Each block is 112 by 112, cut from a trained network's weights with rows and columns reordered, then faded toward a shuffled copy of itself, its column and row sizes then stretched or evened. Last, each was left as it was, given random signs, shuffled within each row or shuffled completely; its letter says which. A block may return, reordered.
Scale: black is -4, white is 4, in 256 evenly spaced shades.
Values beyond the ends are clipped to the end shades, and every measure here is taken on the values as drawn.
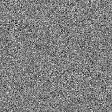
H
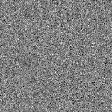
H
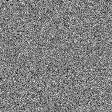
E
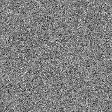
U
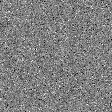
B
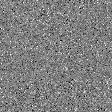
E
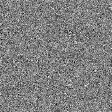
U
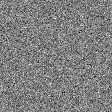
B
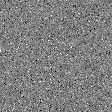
B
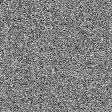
B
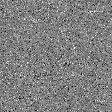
E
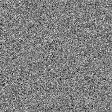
U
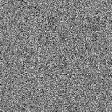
H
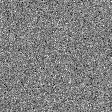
B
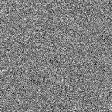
H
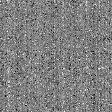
H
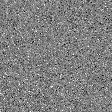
B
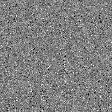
U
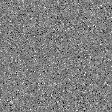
U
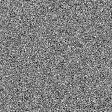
E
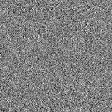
H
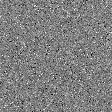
B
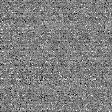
H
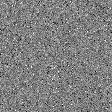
B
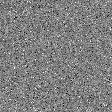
B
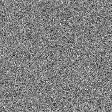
U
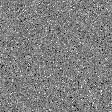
B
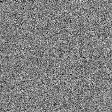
U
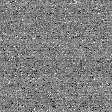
E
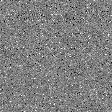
E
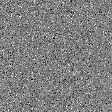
U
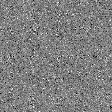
U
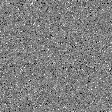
E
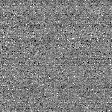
H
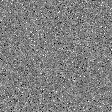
B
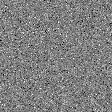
B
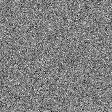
B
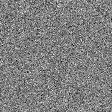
B
